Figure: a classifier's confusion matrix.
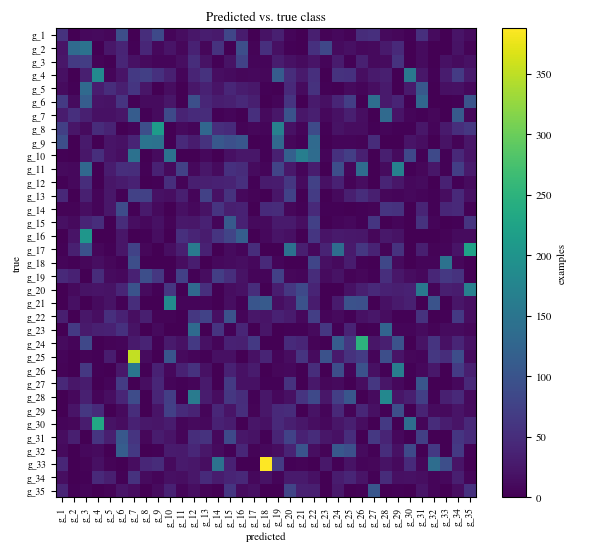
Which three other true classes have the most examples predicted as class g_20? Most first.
g_17, g_10, g_7
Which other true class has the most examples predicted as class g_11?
g_19
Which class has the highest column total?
g_7
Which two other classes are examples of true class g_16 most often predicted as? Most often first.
g_3, g_15
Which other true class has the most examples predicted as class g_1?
g_9
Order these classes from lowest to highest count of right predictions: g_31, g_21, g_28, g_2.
g_31, g_21, g_2, g_28
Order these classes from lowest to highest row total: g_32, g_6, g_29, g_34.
g_34, g_29, g_32, g_6
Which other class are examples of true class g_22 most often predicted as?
g_15
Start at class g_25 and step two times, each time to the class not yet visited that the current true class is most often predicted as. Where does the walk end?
g_28
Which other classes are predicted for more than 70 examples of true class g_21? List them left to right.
g_10, g_17, g_18, g_25, g_26, g_32
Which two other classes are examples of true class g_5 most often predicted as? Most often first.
g_3, g_31
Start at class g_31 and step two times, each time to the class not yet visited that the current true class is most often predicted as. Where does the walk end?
g_27
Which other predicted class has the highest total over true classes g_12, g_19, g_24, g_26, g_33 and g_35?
g_18
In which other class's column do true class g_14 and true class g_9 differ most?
g_8
